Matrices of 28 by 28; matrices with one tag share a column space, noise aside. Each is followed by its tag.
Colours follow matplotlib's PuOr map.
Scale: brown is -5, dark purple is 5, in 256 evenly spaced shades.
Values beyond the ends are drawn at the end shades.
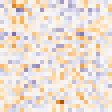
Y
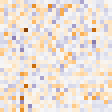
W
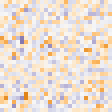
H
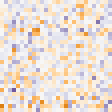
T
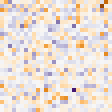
W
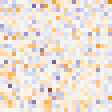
Y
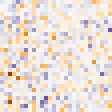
T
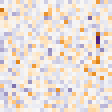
H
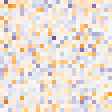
Y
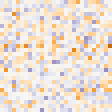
H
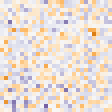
T
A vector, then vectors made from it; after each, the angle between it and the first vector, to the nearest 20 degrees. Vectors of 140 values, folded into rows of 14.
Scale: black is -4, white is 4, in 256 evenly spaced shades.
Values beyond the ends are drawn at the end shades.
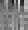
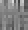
160 degrees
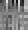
20 degrees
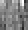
140 degrees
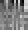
20 degrees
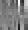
40 degrees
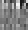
80 degrees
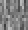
120 degrees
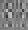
80 degrees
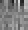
20 degrees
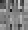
40 degrees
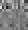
120 degrees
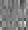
60 degrees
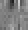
40 degrees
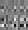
80 degrees
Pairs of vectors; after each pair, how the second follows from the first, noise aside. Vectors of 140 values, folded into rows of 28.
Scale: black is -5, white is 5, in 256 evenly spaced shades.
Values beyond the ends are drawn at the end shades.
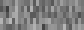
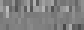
negated, partly zeroed.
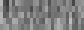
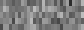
shuffled.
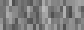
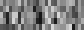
reversed, negated, scaled up.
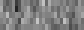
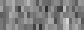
reversed, negated.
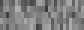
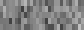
shuffled.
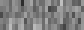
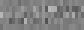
negated, partly zeroed.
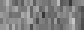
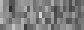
reversed, negated.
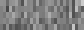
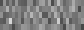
shuffled.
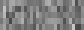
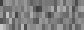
shuffled.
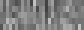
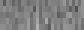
reversed, negated, shrunk.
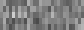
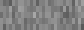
wrapped around, negated, shrunk.
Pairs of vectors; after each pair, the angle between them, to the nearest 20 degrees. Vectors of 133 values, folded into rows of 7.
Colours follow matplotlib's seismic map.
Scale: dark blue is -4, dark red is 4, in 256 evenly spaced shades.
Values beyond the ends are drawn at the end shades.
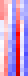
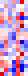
60 degrees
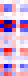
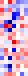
60 degrees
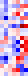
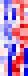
60 degrees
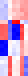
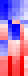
60 degrees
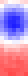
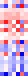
120 degrees
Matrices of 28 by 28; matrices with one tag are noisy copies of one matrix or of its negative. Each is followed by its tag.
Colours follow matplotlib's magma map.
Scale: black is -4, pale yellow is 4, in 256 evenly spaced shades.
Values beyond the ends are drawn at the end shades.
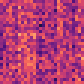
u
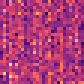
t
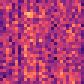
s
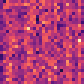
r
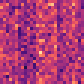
u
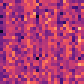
r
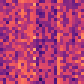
u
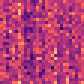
s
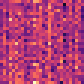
t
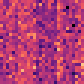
u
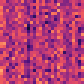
r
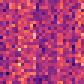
u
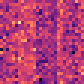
u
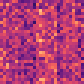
u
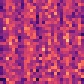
r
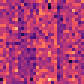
u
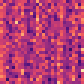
r
